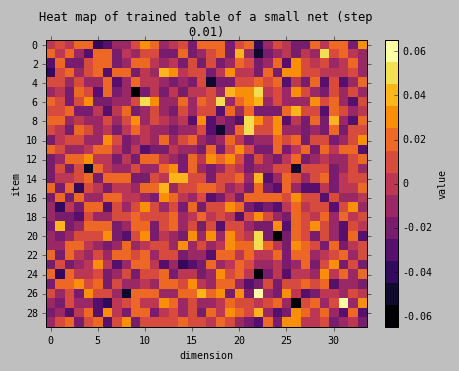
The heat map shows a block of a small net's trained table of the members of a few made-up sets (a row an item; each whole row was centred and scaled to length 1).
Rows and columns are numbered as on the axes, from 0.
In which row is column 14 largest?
14
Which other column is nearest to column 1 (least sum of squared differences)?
28
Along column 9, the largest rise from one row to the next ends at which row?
6
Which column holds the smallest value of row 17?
1
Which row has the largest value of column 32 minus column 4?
13
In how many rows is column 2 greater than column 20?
10
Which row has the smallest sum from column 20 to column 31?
15
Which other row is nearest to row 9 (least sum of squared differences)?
4
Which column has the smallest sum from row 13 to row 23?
0
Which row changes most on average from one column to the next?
20
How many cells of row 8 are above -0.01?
18
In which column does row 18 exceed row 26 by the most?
8
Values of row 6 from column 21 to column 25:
0.03 0.04 -0.01 0.01 -0.01
